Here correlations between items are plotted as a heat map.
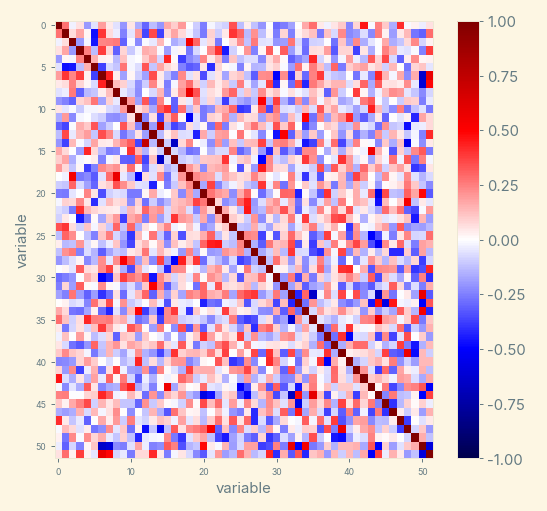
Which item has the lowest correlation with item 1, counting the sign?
5
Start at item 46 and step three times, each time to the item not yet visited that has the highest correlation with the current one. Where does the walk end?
35
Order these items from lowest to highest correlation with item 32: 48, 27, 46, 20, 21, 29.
46, 29, 48, 21, 20, 27
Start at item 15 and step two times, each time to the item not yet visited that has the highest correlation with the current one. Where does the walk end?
10
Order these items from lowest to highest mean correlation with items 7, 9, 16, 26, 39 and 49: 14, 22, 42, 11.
14, 11, 22, 42
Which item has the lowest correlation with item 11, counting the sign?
18
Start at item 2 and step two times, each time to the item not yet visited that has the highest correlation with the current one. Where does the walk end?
8
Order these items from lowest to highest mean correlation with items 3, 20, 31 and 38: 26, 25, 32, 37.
32, 25, 37, 26
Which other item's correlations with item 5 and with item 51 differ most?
6
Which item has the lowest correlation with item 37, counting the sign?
40
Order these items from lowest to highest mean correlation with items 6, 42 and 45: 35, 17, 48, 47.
48, 47, 17, 35
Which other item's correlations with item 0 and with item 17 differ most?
28
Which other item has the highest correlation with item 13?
31
